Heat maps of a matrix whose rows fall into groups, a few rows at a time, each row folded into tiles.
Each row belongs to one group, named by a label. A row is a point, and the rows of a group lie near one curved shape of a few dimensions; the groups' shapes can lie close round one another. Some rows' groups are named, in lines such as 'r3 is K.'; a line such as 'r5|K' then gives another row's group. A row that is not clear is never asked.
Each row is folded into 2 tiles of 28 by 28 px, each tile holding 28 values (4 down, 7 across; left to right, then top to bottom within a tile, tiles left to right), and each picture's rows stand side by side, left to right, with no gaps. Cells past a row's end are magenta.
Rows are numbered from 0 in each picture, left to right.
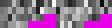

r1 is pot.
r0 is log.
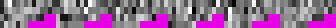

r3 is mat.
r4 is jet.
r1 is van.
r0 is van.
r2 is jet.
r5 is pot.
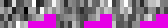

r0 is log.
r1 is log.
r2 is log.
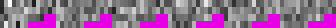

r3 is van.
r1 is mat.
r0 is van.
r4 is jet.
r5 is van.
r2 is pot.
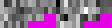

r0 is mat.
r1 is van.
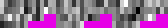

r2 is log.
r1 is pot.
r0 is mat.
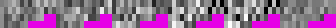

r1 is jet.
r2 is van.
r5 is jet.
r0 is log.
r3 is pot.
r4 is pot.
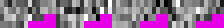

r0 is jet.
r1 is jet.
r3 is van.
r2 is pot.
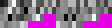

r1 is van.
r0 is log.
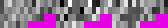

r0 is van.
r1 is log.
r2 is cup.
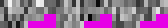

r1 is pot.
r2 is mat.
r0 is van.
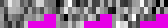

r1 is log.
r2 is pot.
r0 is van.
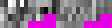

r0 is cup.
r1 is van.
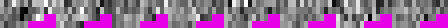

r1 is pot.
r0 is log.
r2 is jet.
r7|pot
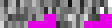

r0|mat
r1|jet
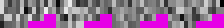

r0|mat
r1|log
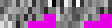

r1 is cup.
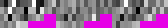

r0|log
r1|van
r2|log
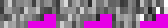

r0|van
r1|van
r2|jet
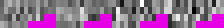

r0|van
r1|pot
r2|jet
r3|mat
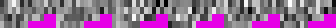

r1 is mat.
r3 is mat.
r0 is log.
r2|pot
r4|mat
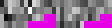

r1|mat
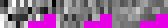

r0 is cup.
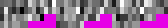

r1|mat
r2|van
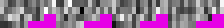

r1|log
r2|mat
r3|jet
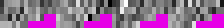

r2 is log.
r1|pot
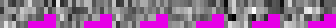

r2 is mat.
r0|pot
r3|pot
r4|van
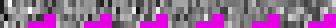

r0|van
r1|pot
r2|mat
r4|jet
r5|mat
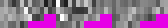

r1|mat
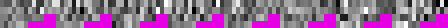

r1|mat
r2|jet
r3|mat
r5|pot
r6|van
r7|pot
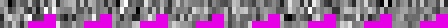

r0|jet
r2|log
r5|van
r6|pot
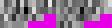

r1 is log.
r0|mat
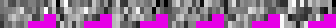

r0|jet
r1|van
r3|van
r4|van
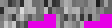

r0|pot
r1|pot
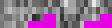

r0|pot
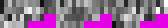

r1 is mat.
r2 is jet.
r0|van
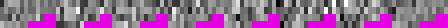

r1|mat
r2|pot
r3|jet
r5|jet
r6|van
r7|jet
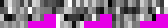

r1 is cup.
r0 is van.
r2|jet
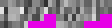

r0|mat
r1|van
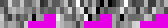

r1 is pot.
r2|log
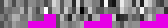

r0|jet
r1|mat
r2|van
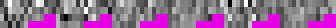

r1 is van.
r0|van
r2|van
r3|jet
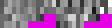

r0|jet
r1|jet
